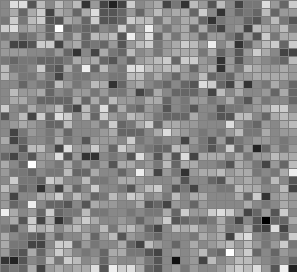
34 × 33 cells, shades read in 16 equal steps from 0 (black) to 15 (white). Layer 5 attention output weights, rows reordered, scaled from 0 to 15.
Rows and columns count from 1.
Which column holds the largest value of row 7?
29
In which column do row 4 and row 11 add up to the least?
28
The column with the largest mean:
15
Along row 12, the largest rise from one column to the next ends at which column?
25
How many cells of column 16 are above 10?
7
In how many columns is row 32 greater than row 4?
15
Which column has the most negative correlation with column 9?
1
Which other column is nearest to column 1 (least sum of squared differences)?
23
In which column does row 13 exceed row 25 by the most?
2
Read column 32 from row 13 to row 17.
8 12 11 10 9
